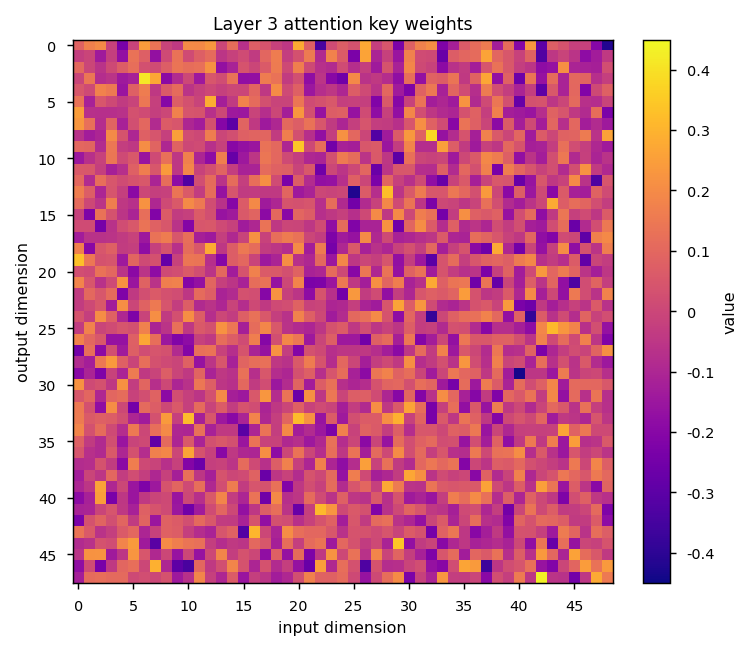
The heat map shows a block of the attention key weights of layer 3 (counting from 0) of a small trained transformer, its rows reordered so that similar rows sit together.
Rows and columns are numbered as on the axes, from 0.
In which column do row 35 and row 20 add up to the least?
7
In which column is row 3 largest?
6
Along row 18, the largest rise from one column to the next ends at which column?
38
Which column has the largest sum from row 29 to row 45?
29
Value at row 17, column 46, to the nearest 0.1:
-0.3
